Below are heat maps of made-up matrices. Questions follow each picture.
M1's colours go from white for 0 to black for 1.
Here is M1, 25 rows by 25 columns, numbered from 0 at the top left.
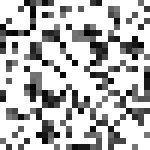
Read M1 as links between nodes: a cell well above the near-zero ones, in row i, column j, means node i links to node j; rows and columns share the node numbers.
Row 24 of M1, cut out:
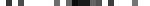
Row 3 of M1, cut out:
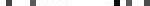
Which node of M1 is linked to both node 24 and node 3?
node 1
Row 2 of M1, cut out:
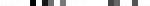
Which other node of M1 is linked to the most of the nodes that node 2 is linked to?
node 15
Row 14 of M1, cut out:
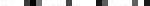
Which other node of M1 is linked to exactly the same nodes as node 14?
node 9
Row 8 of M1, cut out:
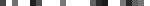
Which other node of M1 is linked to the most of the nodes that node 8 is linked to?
node 7
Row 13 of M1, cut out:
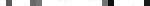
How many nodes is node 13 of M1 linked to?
6
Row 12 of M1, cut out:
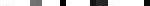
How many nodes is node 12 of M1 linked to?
7
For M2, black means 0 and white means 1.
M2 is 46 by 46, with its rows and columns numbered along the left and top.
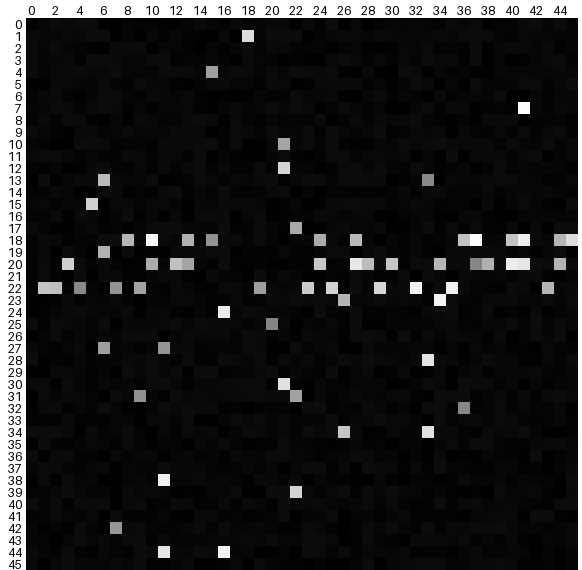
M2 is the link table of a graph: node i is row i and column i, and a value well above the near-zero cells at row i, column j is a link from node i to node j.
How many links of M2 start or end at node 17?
1
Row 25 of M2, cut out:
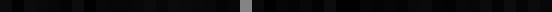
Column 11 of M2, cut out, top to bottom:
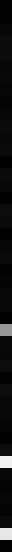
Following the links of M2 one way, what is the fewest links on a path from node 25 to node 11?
3
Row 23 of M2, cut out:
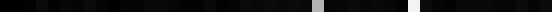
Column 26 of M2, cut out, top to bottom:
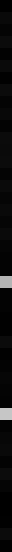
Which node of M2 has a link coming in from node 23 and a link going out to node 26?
node 34
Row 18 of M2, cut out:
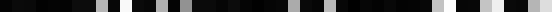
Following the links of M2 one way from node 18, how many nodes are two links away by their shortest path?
6
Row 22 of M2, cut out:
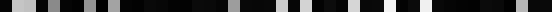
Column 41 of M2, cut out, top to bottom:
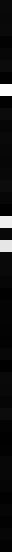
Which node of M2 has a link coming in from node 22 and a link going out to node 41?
node 7
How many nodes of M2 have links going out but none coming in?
4
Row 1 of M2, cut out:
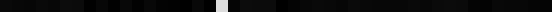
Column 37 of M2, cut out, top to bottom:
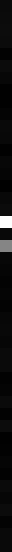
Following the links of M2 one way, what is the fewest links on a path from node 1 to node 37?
2
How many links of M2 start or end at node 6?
3
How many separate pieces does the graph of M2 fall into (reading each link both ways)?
3
